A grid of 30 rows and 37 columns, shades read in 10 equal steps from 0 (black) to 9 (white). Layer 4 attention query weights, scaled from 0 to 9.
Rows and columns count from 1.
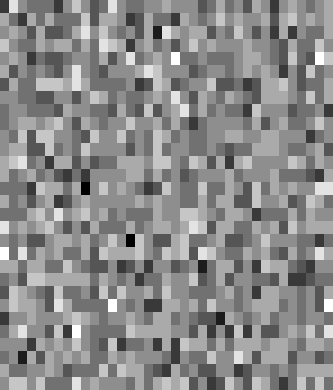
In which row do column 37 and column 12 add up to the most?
15
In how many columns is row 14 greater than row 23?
11
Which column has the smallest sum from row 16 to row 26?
34
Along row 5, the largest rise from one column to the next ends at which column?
36
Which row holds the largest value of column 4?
22
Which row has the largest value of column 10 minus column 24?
3
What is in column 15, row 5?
8
